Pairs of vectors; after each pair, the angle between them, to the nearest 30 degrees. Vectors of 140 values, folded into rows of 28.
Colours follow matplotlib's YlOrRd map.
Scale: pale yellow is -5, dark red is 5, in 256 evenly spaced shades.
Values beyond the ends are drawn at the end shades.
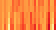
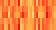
90 degrees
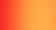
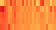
60 degrees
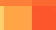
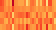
90 degrees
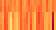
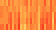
120 degrees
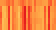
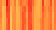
60 degrees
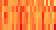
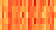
120 degrees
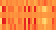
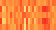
150 degrees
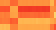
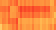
30 degrees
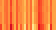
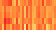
60 degrees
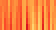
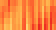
150 degrees
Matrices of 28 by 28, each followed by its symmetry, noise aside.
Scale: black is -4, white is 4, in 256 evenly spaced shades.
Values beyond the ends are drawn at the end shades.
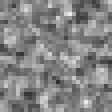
same after a half turn.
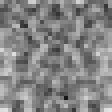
mirrored left to right.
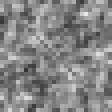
same after a half turn.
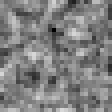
antisymmetric.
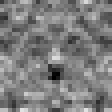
mirrored left to right.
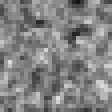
no symmetry.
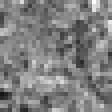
antisymmetric.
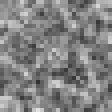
symmetric.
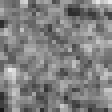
antisymmetric.
